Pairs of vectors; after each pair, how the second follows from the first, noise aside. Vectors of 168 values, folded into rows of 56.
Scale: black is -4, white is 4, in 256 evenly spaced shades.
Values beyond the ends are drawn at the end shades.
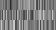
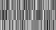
sign-scrambled.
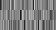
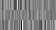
reversed, negated, partly zeroed.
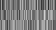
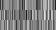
sign-scrambled.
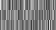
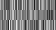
wrapped around.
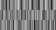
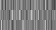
wrapped around, negated, partly zeroed.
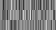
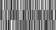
negated.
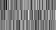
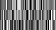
reversed, negated, scaled up.
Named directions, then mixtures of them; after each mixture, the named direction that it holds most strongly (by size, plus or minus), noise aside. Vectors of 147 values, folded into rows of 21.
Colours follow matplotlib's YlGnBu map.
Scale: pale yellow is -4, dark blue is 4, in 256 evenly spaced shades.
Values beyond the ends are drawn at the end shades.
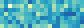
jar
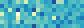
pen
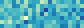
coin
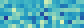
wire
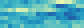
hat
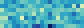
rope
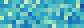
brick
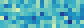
wire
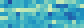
hat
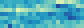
hat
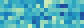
wire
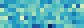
rope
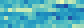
hat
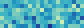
rope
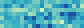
rope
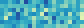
wire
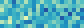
coin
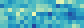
hat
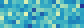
brick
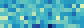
rope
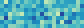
wire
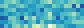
rope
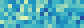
coin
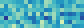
wire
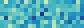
wire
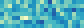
coin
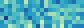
wire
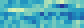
hat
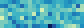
rope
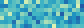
brick
